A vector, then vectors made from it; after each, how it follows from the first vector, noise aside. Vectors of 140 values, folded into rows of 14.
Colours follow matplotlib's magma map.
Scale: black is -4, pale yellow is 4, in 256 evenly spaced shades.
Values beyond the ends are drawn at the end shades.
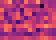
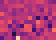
reversed, partly zeroed.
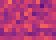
shrunk.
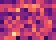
reversed, negated.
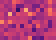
reversed, partly zeroed.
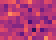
reversed, partly zeroed.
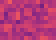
shrunk.
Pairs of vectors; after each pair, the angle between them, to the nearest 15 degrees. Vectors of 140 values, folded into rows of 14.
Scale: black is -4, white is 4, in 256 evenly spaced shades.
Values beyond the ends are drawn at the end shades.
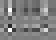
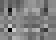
150 degrees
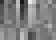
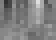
75 degrees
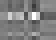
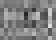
60 degrees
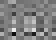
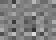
150 degrees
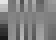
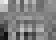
30 degrees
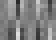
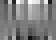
90 degrees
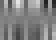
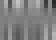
15 degrees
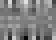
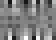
165 degrees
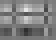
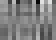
75 degrees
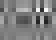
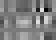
150 degrees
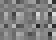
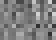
30 degrees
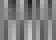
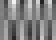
165 degrees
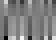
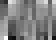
135 degrees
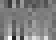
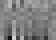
165 degrees
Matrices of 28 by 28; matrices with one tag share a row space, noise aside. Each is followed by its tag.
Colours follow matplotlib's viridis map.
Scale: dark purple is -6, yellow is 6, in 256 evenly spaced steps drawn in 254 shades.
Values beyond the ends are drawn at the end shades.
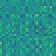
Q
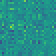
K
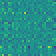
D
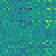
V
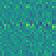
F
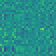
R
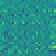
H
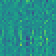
F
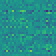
V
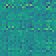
V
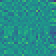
H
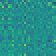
D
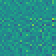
F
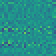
D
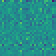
F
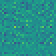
R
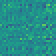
V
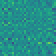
D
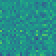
Q
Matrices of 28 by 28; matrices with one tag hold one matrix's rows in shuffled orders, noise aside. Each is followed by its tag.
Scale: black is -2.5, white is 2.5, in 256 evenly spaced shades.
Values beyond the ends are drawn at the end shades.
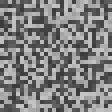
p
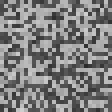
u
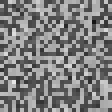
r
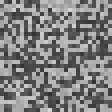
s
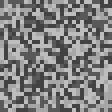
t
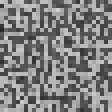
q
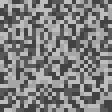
r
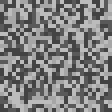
r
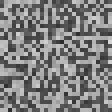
q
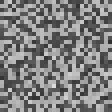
r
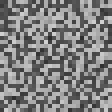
r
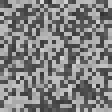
q
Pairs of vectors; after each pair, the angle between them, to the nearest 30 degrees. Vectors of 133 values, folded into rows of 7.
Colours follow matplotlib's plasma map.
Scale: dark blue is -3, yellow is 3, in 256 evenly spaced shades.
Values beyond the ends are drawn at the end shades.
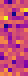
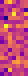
150 degrees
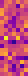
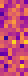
150 degrees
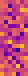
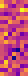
60 degrees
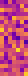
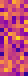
150 degrees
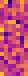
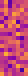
60 degrees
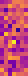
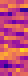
90 degrees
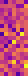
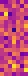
60 degrees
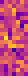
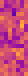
150 degrees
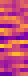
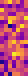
60 degrees
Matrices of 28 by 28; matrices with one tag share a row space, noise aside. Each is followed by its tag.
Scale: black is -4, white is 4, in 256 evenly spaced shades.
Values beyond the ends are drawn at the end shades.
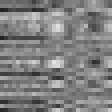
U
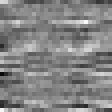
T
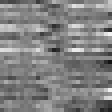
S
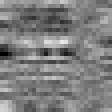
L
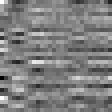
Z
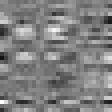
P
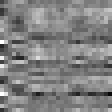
Z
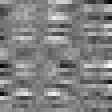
P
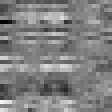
L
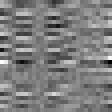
P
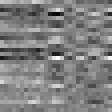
U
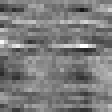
T
